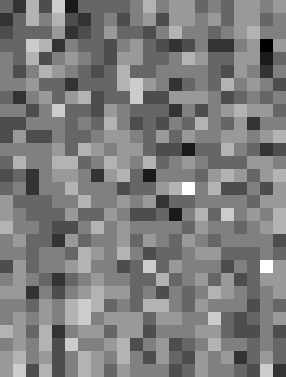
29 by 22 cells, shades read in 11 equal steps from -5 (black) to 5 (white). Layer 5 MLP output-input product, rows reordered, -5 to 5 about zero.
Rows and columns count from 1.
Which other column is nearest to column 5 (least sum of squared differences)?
19
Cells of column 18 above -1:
16
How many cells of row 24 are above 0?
7
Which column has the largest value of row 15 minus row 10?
15
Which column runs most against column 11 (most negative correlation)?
9
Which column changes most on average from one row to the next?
12
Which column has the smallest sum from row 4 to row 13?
21
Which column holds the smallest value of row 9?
14
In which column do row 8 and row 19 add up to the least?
5
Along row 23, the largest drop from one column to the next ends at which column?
3
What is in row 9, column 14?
-3
